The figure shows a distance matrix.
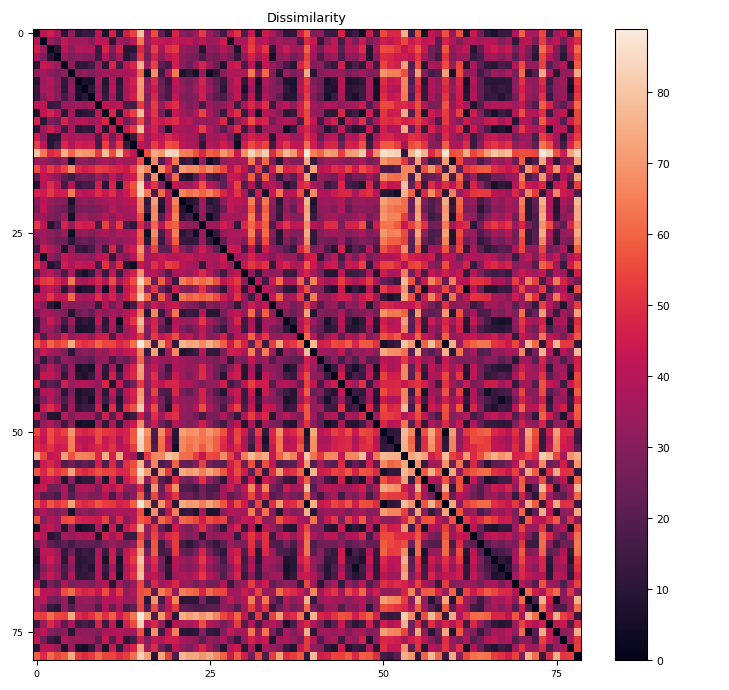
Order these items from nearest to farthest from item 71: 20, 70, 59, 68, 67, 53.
67, 68, 53, 70, 20, 59
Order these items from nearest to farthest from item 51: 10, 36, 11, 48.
36, 10, 11, 48
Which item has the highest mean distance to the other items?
15
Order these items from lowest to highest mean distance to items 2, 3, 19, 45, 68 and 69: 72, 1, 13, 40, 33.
72, 13, 1, 40, 33
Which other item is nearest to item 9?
63
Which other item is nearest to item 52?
20
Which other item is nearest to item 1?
28
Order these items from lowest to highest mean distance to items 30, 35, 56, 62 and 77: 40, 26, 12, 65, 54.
65, 12, 54, 26, 40
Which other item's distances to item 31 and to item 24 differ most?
73
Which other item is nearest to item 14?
29
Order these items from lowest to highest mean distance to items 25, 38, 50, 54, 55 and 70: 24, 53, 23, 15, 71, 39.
39, 23, 71, 24, 53, 15
